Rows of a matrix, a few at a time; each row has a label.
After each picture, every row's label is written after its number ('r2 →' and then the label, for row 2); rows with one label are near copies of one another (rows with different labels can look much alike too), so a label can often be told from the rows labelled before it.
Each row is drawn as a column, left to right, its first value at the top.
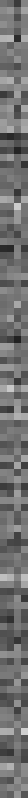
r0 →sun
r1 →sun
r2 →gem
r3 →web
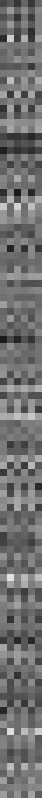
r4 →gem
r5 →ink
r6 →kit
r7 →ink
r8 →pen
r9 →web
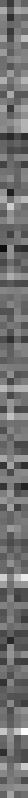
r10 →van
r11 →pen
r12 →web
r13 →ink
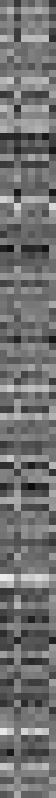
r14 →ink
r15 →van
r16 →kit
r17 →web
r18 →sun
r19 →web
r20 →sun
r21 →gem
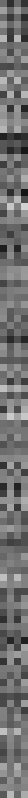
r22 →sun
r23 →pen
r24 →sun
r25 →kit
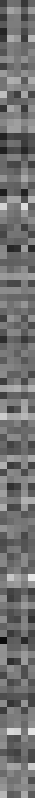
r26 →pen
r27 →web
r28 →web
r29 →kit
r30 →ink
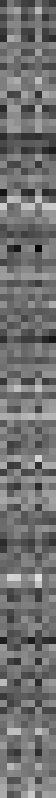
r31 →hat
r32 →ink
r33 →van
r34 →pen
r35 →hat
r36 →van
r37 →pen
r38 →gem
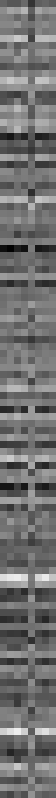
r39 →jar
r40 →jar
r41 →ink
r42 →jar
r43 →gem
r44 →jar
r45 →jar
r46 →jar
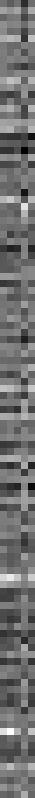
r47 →web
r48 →ink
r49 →jar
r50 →gem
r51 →sun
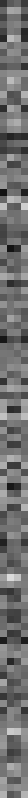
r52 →hat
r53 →jar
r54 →jar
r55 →pen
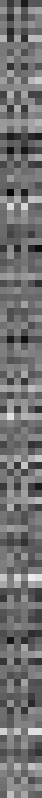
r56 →web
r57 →pen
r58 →van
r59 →gem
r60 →ink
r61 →jar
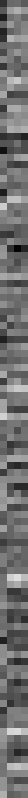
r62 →pen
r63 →ink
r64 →van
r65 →sun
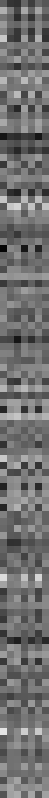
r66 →jar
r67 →hat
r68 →pen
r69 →van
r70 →pen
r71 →jar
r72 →pen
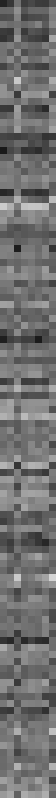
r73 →gem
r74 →hat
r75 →van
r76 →pen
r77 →gem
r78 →gem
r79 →hat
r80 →ink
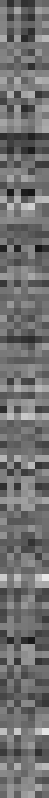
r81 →jar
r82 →kit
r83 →van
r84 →kit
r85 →pen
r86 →van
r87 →ink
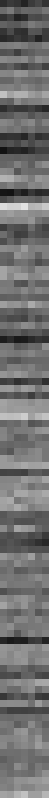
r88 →kit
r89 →kit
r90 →pen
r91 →pen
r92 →gem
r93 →hat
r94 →hat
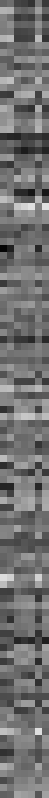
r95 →van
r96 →sun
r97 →pen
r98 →kit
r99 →kit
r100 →web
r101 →kit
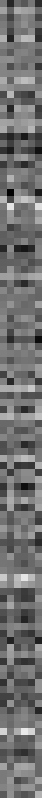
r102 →web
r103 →kit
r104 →van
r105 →jar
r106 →web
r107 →gem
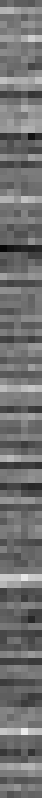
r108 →van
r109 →van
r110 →van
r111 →ink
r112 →sun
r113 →sun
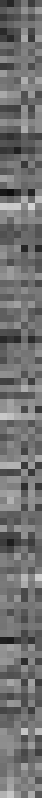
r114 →pen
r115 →hat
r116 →gem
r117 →web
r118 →gem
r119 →van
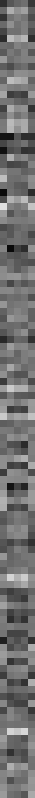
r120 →kit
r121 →sun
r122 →web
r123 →web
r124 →hat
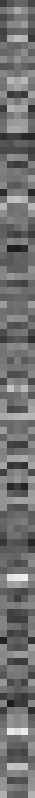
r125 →hat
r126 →ink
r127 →ink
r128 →ink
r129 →hat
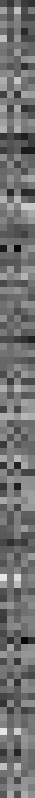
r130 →ink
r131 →hat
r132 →van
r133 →pen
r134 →kit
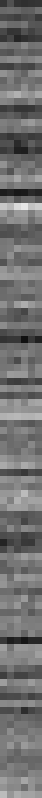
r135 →hat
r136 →pen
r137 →kit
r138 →gem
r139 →hat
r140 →kit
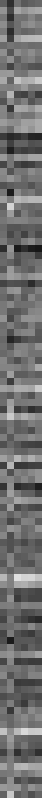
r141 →jar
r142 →pen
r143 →van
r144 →ink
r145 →jar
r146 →sun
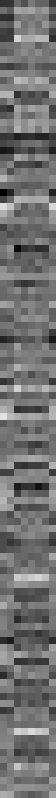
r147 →kit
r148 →pen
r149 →sun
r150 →jar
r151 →web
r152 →jar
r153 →sun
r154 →gem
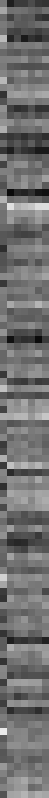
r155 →web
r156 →gem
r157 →hat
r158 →hat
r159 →gem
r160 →gem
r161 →kit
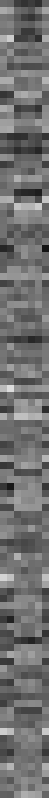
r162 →web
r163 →sun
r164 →kit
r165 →pen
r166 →pen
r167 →kit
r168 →jar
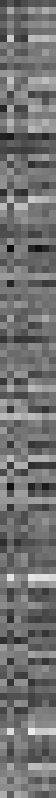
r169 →hat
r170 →jar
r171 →hat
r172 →gem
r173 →ink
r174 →ink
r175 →jar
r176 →ink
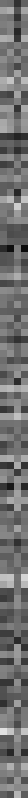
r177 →web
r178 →van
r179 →pen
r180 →van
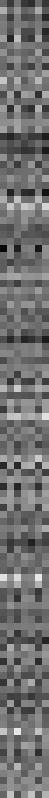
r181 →van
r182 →hat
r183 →web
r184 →gem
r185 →hat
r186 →van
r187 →pen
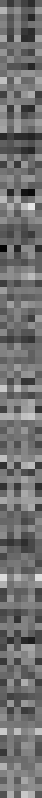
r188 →van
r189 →hat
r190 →sun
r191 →hat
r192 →pen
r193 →jar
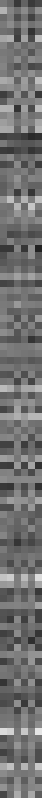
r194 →web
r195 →ink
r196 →hat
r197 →ink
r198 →pen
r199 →ink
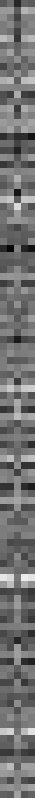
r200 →jar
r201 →van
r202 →kit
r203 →van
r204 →jar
